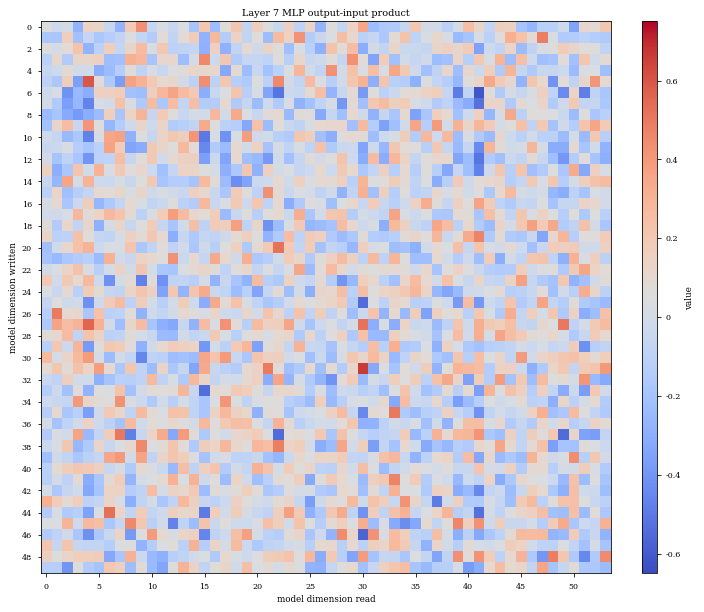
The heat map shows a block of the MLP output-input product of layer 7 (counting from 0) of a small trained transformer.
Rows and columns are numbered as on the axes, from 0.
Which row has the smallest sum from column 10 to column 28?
23
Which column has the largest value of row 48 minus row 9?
48
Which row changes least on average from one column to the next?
22
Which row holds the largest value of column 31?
46
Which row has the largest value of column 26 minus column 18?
14
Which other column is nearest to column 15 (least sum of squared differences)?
4
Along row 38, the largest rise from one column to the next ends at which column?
28
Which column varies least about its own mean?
0
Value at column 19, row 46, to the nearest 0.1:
0.4
